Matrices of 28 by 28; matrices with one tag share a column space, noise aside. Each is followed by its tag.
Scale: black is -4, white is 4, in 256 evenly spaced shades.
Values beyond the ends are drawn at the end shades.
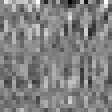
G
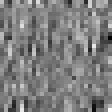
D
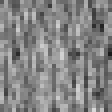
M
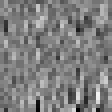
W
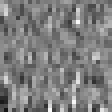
W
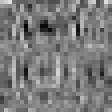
G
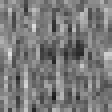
M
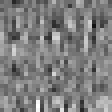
D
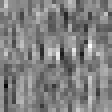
M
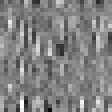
D
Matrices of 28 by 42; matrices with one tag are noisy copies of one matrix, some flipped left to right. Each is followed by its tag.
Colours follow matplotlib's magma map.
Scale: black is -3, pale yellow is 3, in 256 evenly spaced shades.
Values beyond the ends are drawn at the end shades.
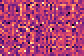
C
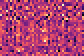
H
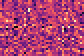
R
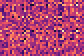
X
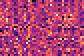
R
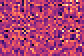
X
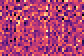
H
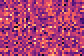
R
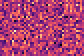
X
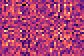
X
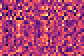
H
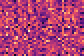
R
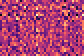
H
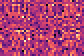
X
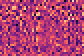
H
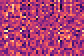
X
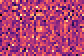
H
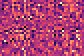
X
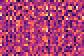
H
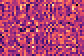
C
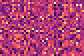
X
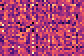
C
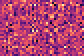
C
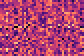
R
